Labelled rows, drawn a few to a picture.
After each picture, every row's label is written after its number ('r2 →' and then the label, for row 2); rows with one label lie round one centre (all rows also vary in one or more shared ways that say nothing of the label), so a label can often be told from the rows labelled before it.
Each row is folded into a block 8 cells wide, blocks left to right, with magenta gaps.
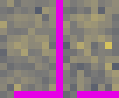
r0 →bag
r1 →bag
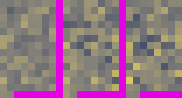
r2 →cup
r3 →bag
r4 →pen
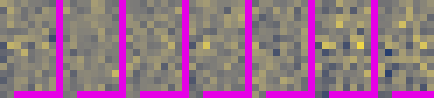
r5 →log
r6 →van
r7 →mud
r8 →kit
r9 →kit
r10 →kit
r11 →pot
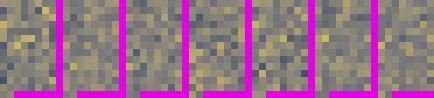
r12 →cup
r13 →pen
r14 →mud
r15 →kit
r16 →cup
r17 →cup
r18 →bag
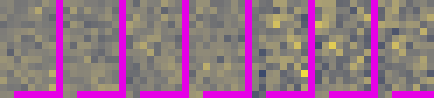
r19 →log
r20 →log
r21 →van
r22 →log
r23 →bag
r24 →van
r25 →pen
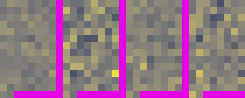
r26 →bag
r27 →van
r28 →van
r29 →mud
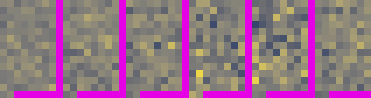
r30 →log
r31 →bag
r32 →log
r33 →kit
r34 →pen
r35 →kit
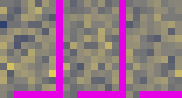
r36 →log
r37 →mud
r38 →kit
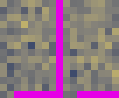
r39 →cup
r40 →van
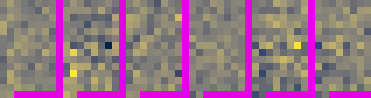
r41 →bag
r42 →pen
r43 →mud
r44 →pen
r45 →kit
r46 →pot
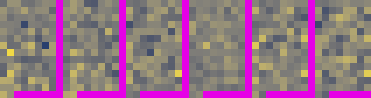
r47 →bag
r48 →log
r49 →kit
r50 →cup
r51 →van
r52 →kit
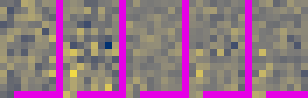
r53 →kit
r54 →mud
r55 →bag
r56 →pen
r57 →cup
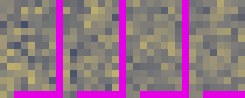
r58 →log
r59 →pot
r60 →bag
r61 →cup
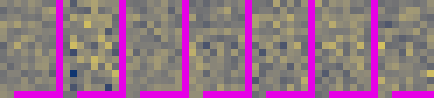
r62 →cup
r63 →van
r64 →mud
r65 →mud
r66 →mud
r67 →van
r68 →bag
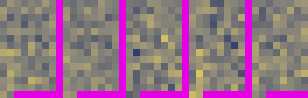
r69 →kit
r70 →mud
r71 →pen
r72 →mud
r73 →pen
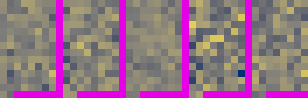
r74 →van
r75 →log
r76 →bag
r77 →cup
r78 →pen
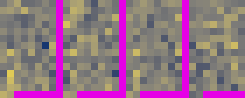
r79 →pot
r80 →mud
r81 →kit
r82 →pot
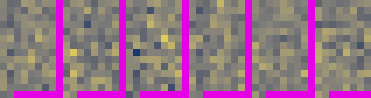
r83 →pen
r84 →kit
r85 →pen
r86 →cup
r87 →van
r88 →mud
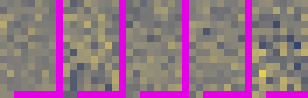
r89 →mud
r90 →mud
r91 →log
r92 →pen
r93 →kit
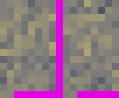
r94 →kit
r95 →bag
